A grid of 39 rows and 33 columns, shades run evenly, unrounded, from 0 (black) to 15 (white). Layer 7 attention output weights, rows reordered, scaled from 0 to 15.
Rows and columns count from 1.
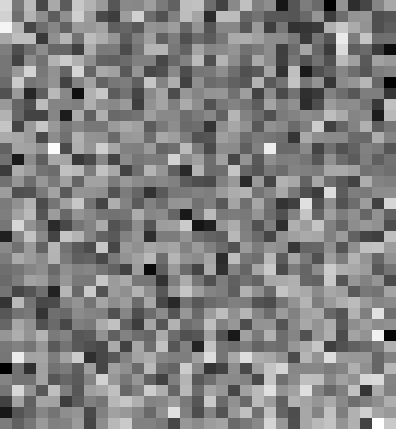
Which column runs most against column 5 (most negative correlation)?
27
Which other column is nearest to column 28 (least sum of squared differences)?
30
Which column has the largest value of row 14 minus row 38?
5
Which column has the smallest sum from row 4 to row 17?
18
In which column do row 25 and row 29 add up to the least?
13
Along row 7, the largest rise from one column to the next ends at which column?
25
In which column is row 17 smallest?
21
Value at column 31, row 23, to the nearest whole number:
11
